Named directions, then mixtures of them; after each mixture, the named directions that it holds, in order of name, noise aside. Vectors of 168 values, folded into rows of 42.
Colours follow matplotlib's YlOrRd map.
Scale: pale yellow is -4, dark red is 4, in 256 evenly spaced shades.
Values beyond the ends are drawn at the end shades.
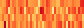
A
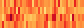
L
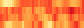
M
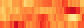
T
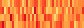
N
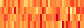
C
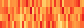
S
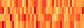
N.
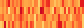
A, S.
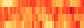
M.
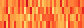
A, S.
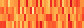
C, N, S.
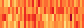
A, L, M.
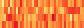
A, L, T.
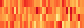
C.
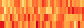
N, T.
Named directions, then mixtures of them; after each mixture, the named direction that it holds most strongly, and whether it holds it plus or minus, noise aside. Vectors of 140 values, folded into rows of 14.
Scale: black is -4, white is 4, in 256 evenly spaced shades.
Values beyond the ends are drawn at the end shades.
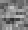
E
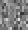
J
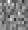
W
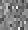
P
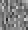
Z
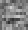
E, plus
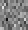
Z, plus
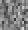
P, minus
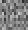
Z, minus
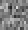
P, plus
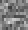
E, minus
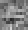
E, plus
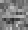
E, plus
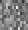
P, plus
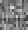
Z, minus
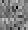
E, minus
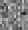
J, plus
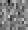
W, minus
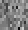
P, minus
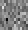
J, minus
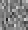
Z, plus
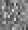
W, minus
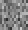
J, minus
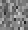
P, minus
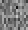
Z, minus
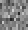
W, minus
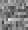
E, minus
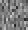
Z, minus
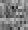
E, minus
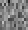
W, minus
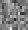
J, plus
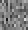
Z, plus
